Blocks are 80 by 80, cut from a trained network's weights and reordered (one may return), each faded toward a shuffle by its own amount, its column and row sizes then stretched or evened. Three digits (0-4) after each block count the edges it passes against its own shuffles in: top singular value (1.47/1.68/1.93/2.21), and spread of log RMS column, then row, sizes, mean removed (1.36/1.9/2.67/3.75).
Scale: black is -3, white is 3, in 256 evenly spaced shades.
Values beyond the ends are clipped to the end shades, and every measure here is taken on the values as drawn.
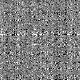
2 1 3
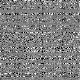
0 1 4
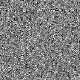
2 1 1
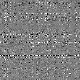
1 2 3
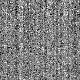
2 0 1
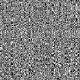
3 3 1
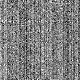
4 1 1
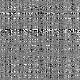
4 2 4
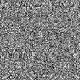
1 0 1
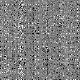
0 3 3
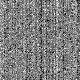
3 1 1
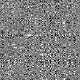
2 3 3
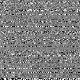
2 0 4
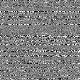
3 0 4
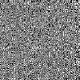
2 3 1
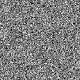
1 0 1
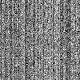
4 0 1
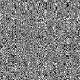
2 3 1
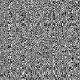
4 3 1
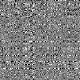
3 2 3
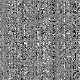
2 3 2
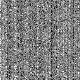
3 2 1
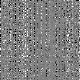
2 4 3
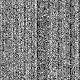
4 2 0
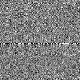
4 0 2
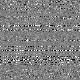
1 0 4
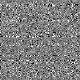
1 2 3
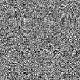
3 1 1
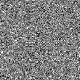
2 0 1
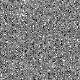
0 2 0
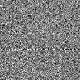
3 0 1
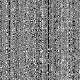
4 3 1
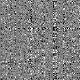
1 3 1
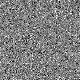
0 1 0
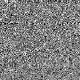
2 0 2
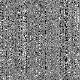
1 3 1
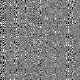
3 4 1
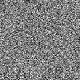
2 0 0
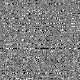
1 2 3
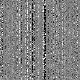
4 4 0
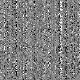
2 3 1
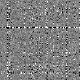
2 3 2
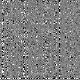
2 3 2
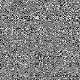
3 1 3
